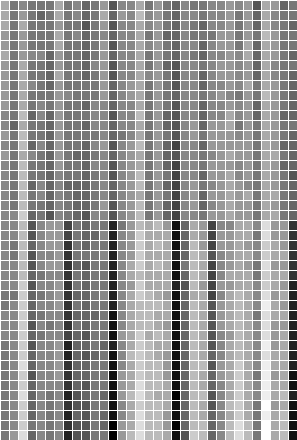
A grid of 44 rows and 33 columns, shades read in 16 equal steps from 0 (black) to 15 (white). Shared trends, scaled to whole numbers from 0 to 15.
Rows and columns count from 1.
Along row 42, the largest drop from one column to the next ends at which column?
33
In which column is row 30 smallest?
20
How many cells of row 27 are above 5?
26
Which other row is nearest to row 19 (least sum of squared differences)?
21
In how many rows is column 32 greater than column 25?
17
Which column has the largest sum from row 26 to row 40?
30
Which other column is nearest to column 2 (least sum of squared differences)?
5
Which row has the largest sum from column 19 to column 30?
44
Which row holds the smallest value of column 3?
1
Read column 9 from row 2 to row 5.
8 7 8 7
